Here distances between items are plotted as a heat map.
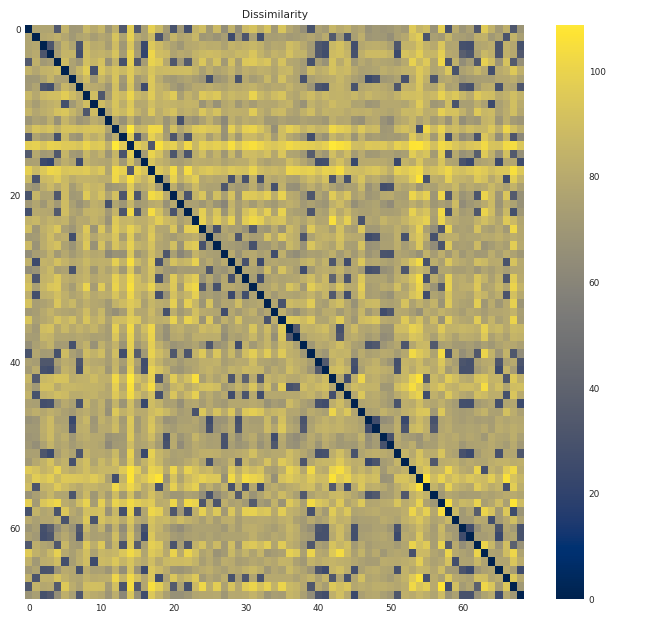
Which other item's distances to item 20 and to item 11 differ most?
21
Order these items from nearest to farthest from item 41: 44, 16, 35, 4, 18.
16, 4, 35, 44, 18
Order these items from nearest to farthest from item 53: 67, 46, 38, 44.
38, 46, 44, 67
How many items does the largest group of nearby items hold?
12
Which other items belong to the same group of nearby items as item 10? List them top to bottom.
8
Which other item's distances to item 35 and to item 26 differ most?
31
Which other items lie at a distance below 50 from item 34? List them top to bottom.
19, 27, 49, 50
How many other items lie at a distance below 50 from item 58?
9
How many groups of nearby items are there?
15
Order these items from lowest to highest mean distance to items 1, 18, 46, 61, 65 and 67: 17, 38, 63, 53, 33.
38, 33, 63, 53, 17
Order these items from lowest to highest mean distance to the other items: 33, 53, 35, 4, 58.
4, 58, 33, 35, 53
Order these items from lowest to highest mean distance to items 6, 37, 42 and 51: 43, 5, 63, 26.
43, 26, 5, 63
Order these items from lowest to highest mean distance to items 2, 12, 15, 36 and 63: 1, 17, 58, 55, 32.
58, 1, 32, 55, 17
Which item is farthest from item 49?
14
